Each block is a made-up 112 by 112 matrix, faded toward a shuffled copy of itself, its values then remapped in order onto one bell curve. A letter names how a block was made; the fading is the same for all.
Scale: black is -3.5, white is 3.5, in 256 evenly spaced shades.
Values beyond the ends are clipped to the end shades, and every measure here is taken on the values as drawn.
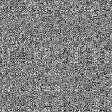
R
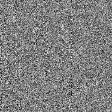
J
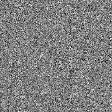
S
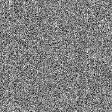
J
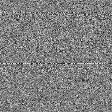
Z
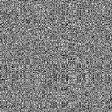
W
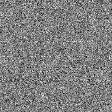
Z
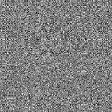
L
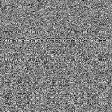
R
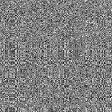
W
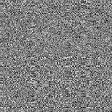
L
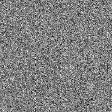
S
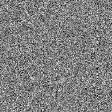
J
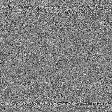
Z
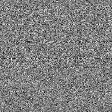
Z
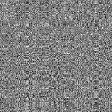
W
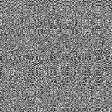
W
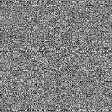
R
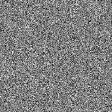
S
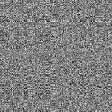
L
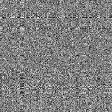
R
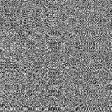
L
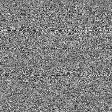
Z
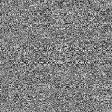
R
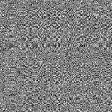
W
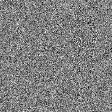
J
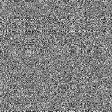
R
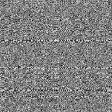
R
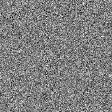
J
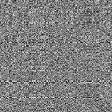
L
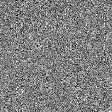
J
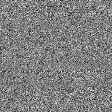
Z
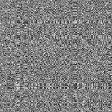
W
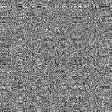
L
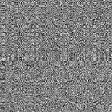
W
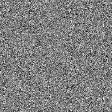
S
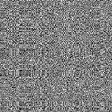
W
